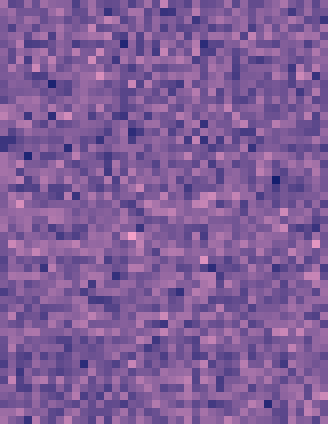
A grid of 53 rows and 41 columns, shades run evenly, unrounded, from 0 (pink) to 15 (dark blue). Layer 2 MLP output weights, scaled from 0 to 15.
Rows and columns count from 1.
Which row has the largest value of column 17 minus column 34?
17
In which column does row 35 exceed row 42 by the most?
15
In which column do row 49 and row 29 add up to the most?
7
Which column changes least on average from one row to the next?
1
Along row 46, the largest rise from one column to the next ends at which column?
27
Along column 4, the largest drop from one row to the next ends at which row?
16
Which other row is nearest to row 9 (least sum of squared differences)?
14
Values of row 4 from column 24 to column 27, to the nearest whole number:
10 9 8 11
